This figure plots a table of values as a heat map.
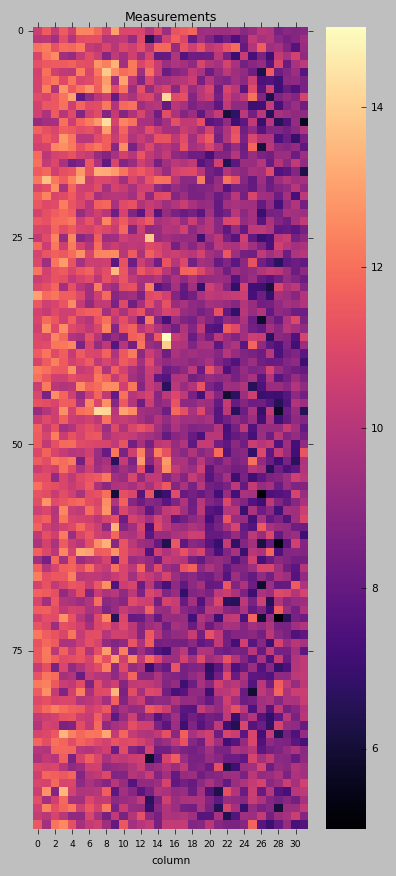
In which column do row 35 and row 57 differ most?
13
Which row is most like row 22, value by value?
87
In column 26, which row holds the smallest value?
56
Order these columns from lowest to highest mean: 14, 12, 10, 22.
22, 14, 12, 10
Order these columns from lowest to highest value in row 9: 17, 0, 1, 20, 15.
15, 20, 17, 0, 1
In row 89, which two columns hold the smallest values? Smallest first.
22, 23
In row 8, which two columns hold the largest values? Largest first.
15, 4
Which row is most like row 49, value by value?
19
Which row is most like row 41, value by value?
73
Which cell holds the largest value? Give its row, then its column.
37, 15
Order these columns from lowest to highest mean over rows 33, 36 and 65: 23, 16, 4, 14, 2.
16, 23, 14, 2, 4
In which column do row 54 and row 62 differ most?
28
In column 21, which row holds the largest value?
51
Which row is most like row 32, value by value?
82
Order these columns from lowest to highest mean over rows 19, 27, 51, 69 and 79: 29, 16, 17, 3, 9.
17, 29, 16, 3, 9
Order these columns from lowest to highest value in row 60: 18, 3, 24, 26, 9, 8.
24, 8, 18, 3, 26, 9
